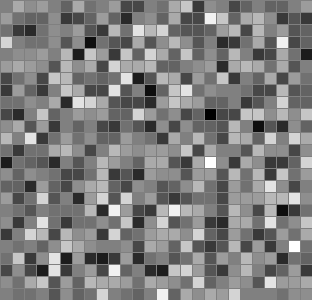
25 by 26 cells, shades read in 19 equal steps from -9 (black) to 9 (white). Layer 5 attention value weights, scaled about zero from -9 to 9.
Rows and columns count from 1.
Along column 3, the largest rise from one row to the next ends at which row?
12
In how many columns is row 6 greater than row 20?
14
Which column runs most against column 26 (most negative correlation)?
5
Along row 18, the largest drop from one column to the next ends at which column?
24
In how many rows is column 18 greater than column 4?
11
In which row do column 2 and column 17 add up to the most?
22
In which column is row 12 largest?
3
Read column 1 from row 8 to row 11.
-5 -1 -4 1
